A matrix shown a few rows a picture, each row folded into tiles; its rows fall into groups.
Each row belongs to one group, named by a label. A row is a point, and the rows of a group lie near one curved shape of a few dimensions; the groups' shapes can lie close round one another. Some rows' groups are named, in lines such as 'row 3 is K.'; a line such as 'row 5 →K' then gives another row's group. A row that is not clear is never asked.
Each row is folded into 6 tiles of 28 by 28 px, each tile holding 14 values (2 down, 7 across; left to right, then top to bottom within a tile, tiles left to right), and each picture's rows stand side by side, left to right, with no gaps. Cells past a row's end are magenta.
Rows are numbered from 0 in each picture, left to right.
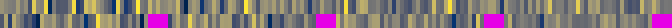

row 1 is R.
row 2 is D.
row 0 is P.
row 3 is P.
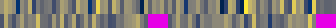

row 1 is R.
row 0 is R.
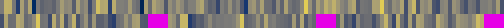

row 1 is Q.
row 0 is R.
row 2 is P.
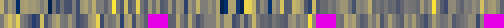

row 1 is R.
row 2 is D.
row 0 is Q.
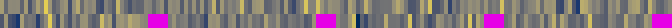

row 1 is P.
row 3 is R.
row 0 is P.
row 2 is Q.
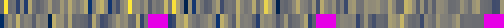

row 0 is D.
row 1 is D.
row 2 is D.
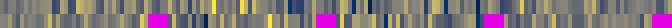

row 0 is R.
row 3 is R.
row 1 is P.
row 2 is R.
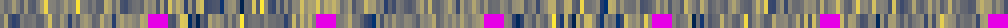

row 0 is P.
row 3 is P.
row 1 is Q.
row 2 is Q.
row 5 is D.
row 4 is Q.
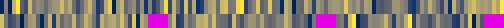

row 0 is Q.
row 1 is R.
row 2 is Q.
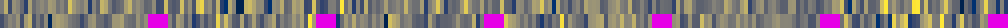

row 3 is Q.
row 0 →D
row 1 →R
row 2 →D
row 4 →R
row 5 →P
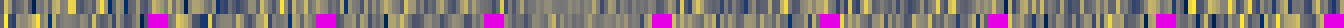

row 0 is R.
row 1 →Q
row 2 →D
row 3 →R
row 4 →D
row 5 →D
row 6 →D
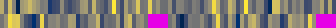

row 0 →Q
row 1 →P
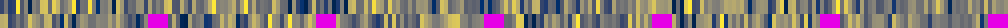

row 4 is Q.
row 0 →R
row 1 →P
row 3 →Q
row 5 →D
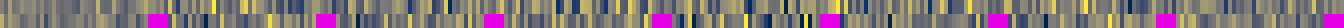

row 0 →D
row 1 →P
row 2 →Q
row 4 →Q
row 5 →D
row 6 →P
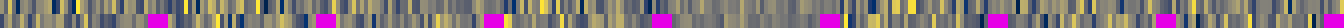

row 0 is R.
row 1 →R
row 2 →D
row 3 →Q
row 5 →R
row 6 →D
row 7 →Q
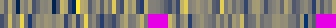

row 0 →R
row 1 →Q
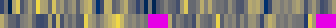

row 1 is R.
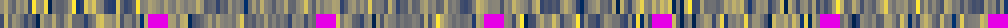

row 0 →P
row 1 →Q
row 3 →Q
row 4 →Q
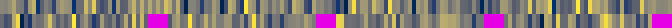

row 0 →Q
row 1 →R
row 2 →Q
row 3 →P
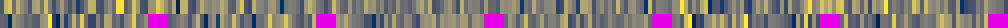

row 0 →P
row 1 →D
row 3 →R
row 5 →P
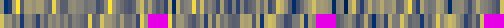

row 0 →D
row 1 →D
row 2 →D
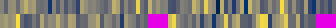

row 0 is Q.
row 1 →Q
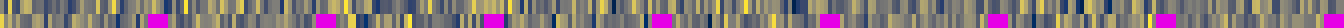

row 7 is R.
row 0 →D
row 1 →R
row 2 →Q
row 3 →D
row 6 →R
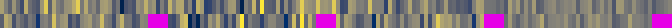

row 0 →P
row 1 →Q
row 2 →D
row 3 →R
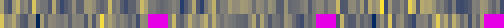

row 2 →P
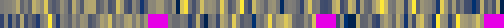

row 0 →P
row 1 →D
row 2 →P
